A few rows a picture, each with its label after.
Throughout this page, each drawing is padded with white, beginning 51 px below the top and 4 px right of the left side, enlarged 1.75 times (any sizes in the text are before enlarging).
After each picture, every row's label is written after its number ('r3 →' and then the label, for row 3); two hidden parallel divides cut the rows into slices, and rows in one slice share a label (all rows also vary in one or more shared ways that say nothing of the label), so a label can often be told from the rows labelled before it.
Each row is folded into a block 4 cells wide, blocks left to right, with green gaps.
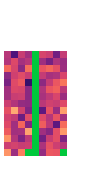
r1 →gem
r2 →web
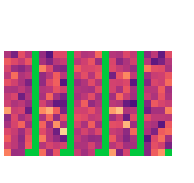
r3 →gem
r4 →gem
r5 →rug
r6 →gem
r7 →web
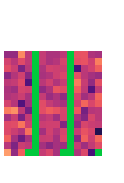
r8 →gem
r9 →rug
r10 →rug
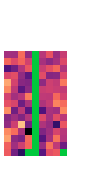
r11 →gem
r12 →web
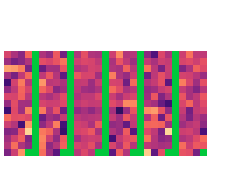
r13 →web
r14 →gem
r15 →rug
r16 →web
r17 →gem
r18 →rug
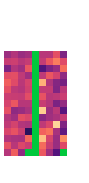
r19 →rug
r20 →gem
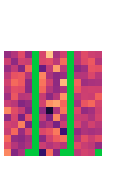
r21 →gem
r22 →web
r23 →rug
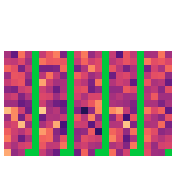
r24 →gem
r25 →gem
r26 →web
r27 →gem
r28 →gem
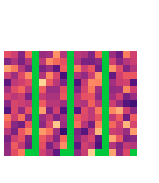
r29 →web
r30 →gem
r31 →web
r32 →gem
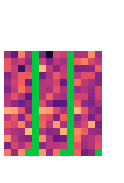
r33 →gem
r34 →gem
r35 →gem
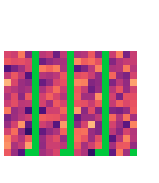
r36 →gem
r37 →web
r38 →gem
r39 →web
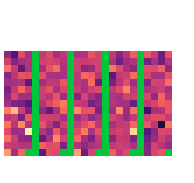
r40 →gem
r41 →web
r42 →gem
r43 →rug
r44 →web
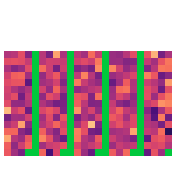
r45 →gem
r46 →gem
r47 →gem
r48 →rug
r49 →web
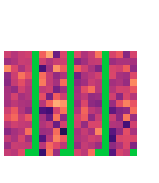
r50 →rug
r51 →web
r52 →rug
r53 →web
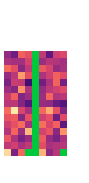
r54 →gem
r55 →gem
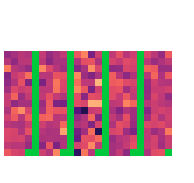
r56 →rug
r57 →rug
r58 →web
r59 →rug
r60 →rug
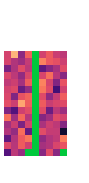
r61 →web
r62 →rug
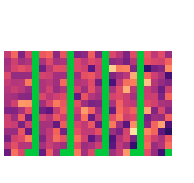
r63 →web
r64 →web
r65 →gem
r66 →web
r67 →gem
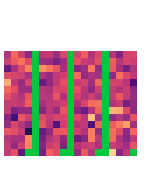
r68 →rug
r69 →web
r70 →web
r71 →gem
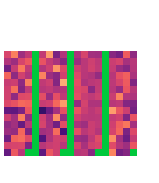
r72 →web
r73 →web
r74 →rug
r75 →gem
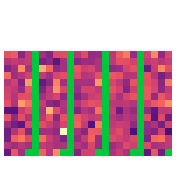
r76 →web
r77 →rug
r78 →web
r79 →rug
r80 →web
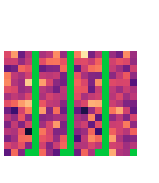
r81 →web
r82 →gem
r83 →web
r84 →gem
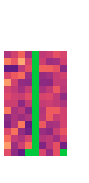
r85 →gem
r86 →rug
